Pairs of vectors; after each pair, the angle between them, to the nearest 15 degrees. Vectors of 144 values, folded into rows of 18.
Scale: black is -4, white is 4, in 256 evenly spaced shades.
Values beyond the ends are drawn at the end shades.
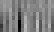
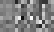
90 degrees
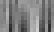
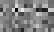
75 degrees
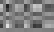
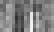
105 degrees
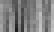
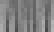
45 degrees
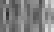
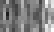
15 degrees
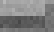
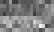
135 degrees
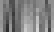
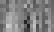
120 degrees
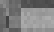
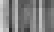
90 degrees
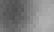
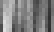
120 degrees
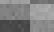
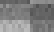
165 degrees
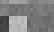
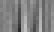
90 degrees
